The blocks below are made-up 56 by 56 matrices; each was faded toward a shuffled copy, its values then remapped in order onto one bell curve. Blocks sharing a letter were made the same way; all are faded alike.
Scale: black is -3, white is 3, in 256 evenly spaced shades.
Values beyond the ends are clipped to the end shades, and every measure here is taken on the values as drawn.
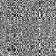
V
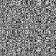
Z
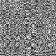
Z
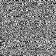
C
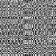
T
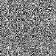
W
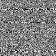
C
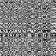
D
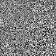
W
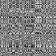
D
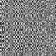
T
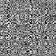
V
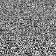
C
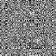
V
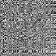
V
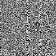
W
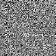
W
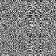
Z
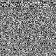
C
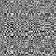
D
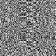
Z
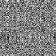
Z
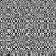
D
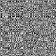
V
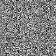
W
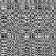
T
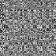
V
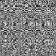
V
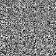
W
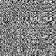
Z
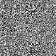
W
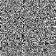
W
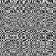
T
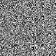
W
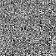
W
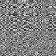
D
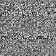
C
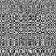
T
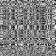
D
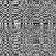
D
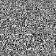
W
